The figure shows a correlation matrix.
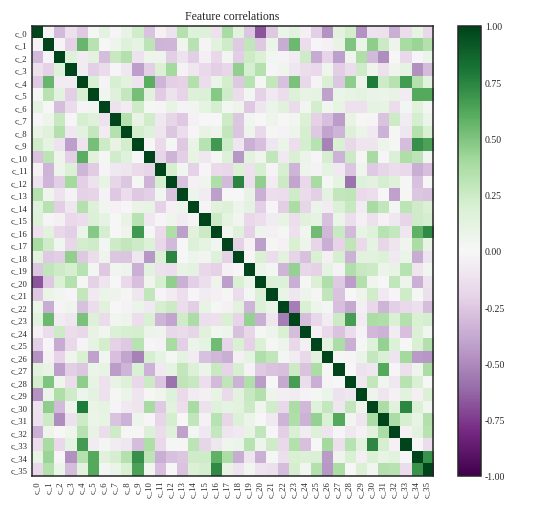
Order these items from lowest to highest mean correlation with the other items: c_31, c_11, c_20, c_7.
c_11, c_20, c_7, c_31
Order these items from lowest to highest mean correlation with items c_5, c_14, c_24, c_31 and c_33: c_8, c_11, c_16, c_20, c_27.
c_11, c_20, c_8, c_27, c_16
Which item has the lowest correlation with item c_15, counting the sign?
c_26
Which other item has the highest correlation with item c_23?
c_28
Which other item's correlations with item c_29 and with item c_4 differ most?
c_30
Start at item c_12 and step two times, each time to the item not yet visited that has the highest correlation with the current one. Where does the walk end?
c_3
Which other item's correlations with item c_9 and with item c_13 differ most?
c_16
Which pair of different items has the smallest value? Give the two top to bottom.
c_0, c_20
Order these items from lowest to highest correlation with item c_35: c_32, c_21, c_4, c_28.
c_21, c_28, c_4, c_32
